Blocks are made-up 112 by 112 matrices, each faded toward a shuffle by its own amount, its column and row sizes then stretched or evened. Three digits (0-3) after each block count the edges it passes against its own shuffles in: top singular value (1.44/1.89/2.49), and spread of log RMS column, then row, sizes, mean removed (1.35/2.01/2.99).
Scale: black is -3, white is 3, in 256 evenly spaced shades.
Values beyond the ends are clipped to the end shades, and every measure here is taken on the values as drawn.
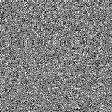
2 0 0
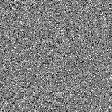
2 0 0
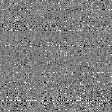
2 2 3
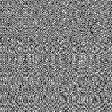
3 0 0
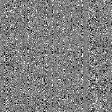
1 3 1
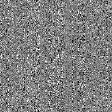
0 3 0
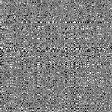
3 2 3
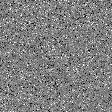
0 0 0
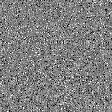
2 0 1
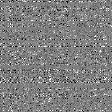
1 2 3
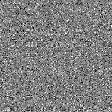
2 0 1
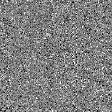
1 2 1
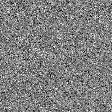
0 0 1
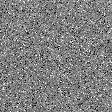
0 0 0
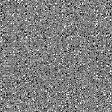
2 2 1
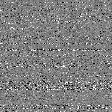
0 0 3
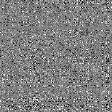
0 2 3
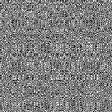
3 1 1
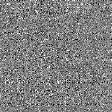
1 2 2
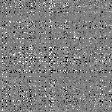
0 3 3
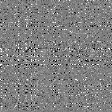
2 2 3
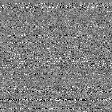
0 0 3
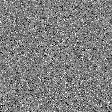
0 0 1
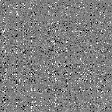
2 2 2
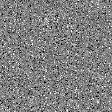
0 2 0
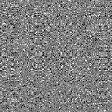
3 1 2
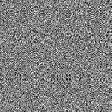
3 1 1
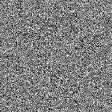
0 2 0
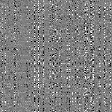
3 3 2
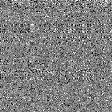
2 0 2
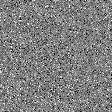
0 1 0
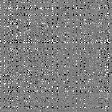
2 3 3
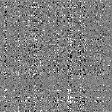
1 3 3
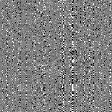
3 3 0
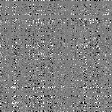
1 3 3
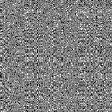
3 2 0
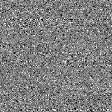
2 0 2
